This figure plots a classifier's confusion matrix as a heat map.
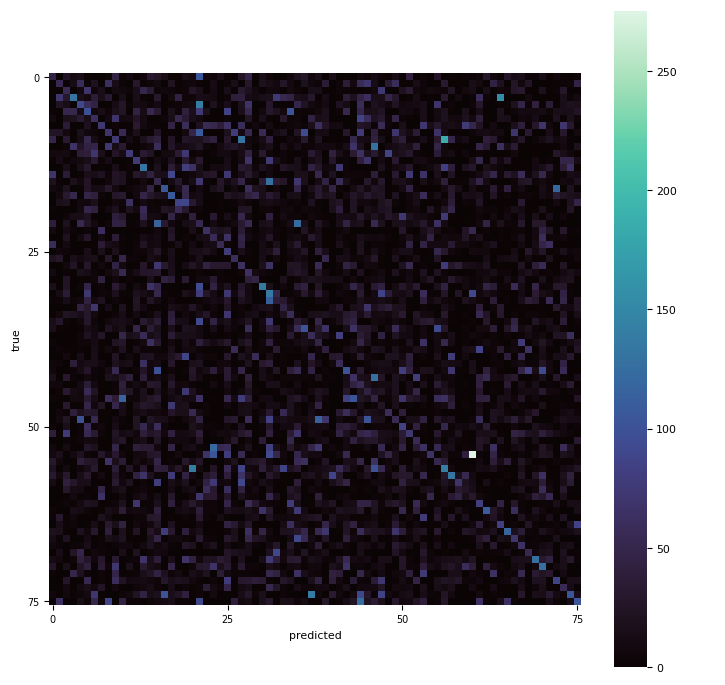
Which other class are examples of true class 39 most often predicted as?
61
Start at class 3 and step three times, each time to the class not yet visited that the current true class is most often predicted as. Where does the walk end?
44
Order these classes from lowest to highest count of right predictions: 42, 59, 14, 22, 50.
59, 14, 22, 50, 42
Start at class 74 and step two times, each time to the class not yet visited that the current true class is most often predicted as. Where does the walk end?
41
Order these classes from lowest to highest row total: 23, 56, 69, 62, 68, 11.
68, 23, 62, 11, 69, 56
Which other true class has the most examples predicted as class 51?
14
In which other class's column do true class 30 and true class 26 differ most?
21
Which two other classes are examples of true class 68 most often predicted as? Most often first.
32, 4
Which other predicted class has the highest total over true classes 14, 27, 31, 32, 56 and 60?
25
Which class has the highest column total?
31
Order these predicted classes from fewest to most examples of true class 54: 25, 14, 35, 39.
39, 14, 35, 25
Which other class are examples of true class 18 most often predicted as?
19
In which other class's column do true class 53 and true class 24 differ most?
23
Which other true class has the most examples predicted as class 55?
36
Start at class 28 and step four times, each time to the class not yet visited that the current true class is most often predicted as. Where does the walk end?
52
